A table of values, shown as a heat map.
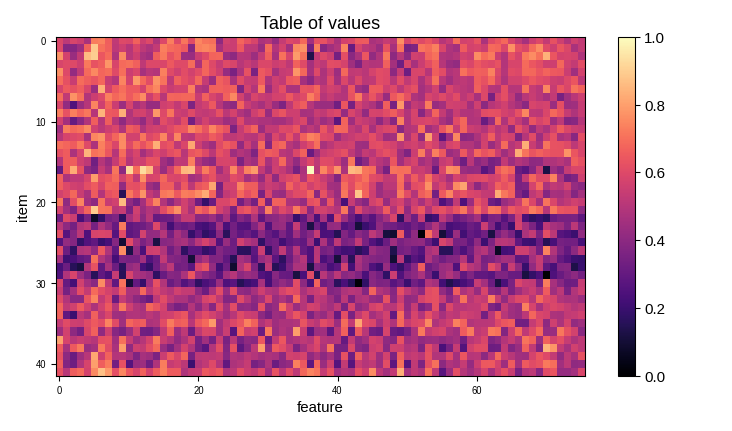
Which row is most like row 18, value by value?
35
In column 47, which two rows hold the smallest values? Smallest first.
24, 29
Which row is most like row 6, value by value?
13
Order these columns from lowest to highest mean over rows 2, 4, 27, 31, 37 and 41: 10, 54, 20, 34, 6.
20, 10, 54, 34, 6
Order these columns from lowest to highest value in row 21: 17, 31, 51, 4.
31, 51, 4, 17
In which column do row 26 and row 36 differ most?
63
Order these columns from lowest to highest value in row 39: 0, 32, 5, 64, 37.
32, 37, 64, 0, 5
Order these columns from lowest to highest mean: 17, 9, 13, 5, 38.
38, 13, 17, 9, 5
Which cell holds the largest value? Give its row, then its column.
16, 36
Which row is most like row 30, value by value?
26
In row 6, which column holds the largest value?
6
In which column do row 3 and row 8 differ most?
49
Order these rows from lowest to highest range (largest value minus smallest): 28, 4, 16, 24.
4, 28, 24, 16
